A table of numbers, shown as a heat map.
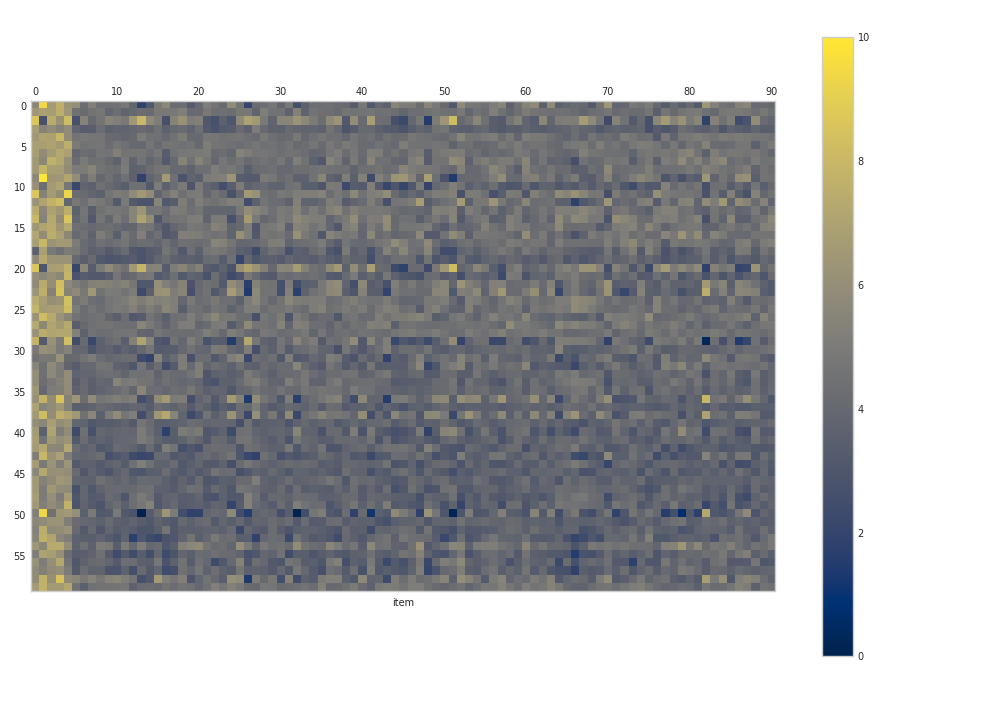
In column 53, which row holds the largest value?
38
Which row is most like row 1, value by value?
4
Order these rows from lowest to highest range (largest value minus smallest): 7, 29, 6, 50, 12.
6, 7, 12, 29, 50
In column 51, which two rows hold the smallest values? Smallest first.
50, 9
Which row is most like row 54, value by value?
16
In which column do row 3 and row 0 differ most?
1
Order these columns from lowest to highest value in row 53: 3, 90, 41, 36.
36, 41, 90, 3
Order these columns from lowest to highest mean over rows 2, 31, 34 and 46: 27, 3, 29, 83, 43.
43, 29, 83, 27, 3
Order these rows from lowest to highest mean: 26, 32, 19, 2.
19, 32, 26, 2
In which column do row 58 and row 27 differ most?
26
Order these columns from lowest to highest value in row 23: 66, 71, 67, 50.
71, 67, 66, 50
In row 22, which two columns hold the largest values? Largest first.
3, 1
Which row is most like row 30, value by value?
39
